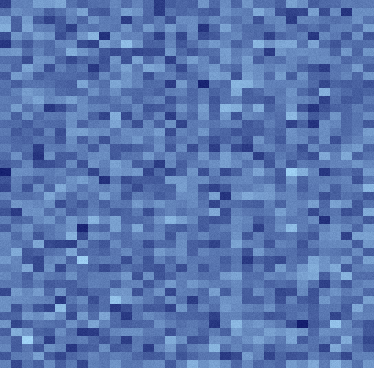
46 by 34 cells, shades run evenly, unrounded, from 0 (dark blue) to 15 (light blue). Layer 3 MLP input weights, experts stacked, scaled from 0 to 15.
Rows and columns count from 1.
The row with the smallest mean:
45
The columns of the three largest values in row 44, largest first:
20, 31, 16
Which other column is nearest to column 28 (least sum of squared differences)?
18
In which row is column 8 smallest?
29
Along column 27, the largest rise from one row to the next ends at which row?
22
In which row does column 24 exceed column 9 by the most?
6
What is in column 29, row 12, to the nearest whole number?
5
